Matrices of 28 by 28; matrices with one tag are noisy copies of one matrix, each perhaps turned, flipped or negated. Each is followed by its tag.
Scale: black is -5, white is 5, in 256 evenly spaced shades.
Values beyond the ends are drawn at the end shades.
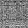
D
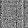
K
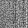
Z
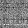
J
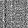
K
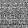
J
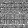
J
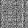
K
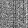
Z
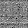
K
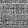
J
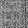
D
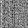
Z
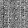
J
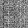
J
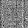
K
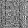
D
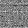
K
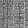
J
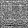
D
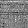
Z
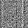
K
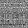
J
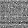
K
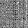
Z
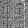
J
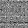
K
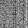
Z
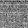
Z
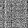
K
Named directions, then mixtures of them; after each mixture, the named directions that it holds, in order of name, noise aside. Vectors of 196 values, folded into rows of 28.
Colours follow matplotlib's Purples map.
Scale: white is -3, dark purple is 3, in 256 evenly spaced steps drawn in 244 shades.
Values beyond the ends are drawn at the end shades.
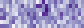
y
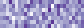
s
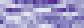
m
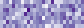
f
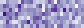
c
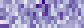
y.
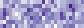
f, y.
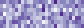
c.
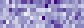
f, m.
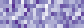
c, f, y.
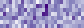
c, f, y.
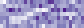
c, m, s.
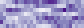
m.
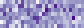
c, y.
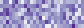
f, s.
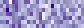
f, s, y.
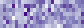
f, s.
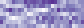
m, s.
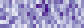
y.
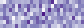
c, f, s.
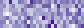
c, f, s.
